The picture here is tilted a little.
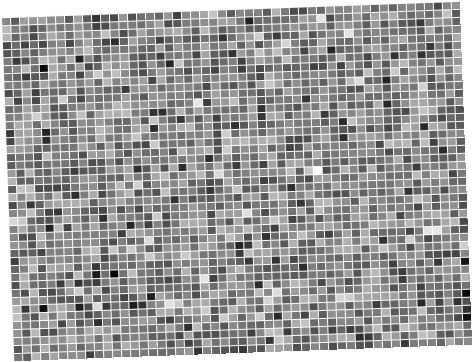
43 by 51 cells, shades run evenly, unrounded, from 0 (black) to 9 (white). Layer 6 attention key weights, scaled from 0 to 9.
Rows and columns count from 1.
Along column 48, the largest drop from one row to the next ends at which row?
30
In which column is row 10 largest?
40
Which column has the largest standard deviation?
29
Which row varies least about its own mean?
19
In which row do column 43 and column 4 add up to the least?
10
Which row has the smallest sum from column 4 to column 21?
34
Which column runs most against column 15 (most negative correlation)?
1
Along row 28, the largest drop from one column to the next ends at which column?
51
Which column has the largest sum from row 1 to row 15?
42
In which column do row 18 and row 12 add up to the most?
22
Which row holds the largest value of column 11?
8
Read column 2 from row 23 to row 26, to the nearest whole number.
5 5 5 7
